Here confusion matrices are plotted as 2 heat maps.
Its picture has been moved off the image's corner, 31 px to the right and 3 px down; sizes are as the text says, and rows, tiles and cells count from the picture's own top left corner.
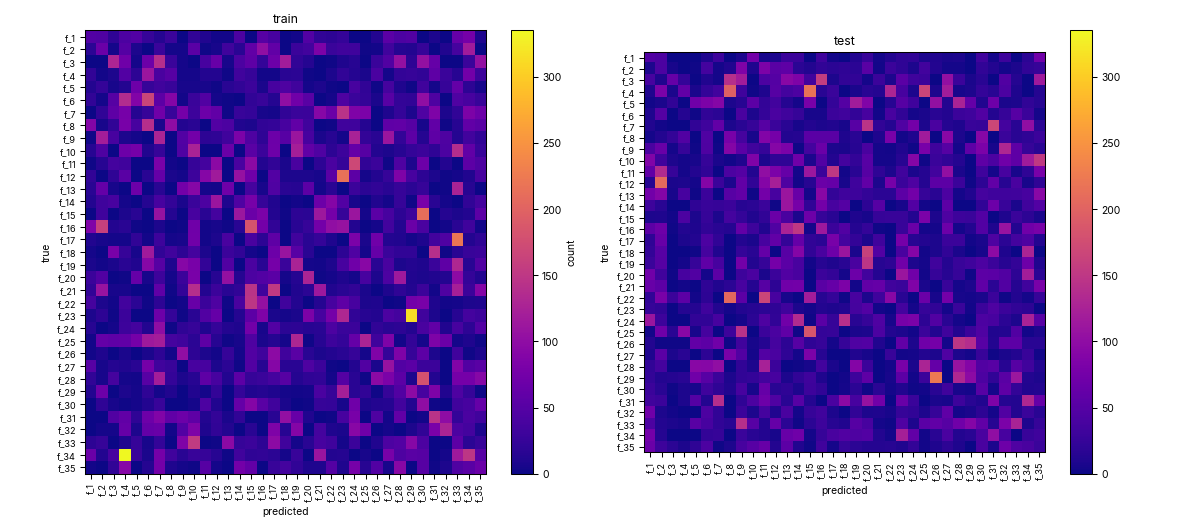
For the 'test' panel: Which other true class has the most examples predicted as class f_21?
f_31
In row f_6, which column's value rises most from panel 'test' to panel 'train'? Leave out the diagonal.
f_4
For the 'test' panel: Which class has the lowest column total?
f_3
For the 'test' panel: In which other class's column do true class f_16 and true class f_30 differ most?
f_14
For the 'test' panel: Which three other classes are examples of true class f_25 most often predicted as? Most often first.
f_15, f_9, f_4
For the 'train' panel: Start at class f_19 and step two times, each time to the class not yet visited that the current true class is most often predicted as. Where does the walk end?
f_10
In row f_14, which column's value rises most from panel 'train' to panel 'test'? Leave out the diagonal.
f_13
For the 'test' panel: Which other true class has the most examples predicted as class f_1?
f_24
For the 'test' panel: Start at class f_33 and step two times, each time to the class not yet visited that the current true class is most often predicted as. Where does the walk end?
f_32
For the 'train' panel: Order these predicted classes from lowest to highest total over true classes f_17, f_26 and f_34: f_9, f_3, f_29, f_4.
f_3, f_29, f_9, f_4
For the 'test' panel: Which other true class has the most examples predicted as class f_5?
f_28
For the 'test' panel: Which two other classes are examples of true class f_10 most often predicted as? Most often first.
f_35, f_34
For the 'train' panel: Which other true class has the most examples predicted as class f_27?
f_9
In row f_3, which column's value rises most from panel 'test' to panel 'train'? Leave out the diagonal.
f_7
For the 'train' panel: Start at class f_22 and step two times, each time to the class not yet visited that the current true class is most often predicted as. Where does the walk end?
f_30
